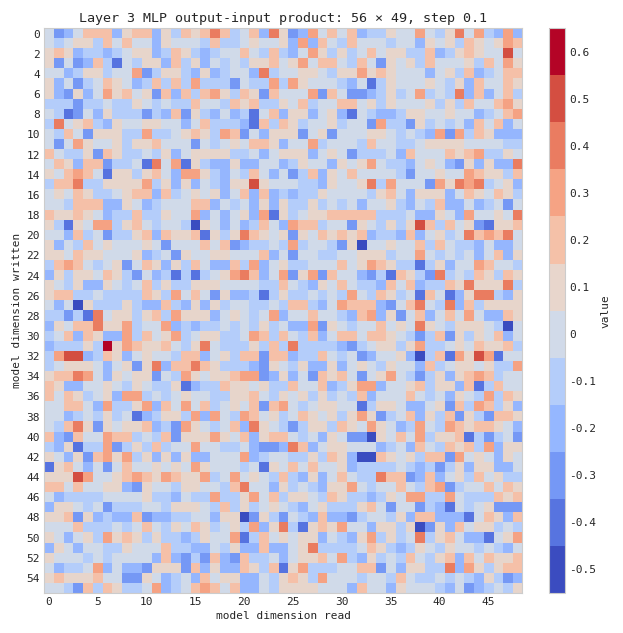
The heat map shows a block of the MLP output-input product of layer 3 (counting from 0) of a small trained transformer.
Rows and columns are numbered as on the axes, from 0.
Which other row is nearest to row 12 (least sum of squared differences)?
25
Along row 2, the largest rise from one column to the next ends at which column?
47
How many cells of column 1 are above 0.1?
10
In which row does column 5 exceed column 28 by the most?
29
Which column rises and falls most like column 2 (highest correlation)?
45
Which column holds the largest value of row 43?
15
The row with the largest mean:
44
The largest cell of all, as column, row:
6, 31
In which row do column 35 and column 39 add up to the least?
24
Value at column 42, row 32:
0.3
